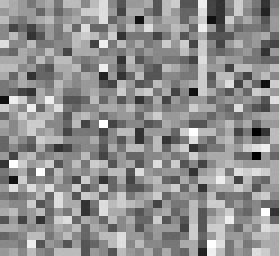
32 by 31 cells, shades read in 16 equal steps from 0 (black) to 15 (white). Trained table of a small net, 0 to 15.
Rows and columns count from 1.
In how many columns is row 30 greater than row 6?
14
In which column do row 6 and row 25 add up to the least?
25
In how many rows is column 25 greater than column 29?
17
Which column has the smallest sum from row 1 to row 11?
30
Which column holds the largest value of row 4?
23
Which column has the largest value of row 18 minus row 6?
22
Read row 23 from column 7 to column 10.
10 7 4 12
